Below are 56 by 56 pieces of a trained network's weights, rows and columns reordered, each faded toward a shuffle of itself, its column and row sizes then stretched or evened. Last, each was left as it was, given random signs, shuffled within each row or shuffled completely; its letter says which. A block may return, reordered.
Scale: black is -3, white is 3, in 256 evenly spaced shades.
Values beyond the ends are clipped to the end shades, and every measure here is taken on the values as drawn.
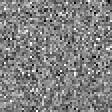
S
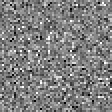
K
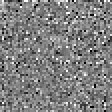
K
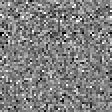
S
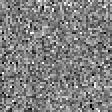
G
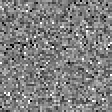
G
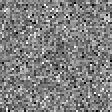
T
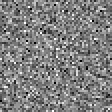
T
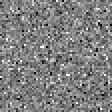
T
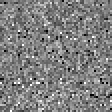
G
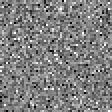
T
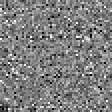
S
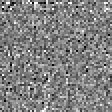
S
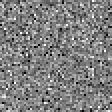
T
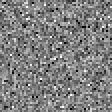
T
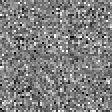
G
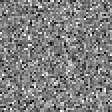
T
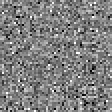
K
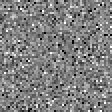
T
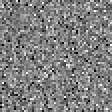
T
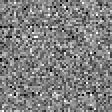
G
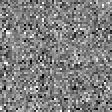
K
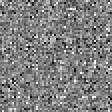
K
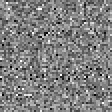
G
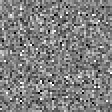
S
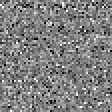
G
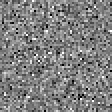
T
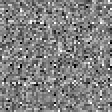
S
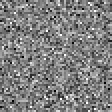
T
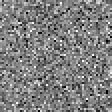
T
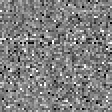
G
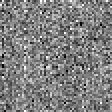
K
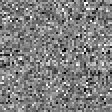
K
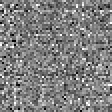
K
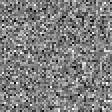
S
